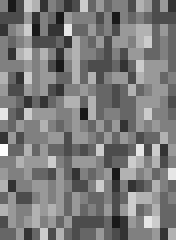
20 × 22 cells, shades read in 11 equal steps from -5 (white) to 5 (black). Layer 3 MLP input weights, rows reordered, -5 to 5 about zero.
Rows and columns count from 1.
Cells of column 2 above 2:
3
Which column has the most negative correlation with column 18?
14
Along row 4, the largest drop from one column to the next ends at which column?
10
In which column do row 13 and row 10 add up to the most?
11
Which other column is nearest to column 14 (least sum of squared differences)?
16
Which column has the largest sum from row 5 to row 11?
8
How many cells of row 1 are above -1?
15
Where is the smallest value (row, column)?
13, 1
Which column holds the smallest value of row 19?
19
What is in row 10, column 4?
-3
